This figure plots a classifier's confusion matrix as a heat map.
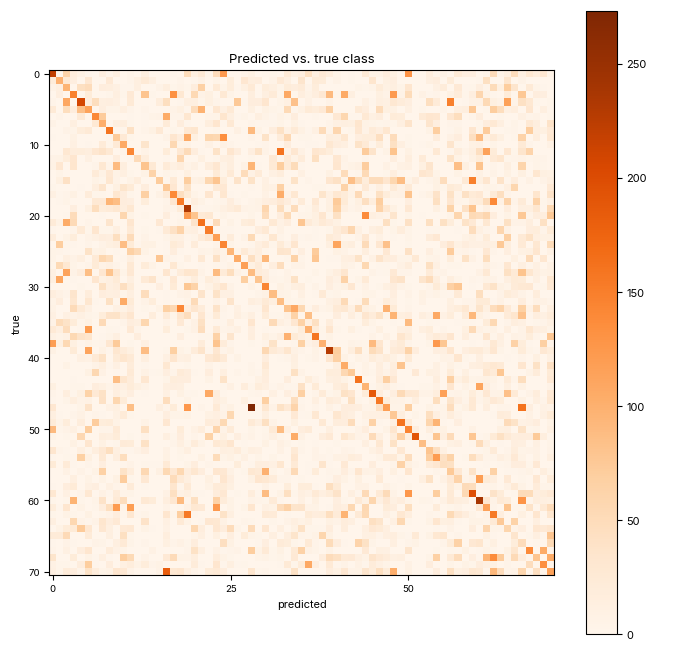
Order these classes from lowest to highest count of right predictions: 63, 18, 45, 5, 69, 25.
63, 25, 5, 69, 18, 45
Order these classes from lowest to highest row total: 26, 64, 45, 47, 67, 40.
40, 67, 64, 26, 45, 47
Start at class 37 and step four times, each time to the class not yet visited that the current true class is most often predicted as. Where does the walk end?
19
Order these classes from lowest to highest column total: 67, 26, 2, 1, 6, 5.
26, 1, 6, 67, 2, 5
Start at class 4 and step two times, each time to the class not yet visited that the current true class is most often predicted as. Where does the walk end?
30
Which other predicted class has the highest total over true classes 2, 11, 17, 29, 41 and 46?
32
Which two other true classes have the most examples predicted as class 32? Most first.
11, 17
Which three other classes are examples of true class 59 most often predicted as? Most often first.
50, 30, 54
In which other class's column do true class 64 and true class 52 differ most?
4
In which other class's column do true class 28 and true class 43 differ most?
2
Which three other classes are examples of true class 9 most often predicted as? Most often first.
24, 19, 60
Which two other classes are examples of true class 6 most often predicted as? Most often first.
16, 7
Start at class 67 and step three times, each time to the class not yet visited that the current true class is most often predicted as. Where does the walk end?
5
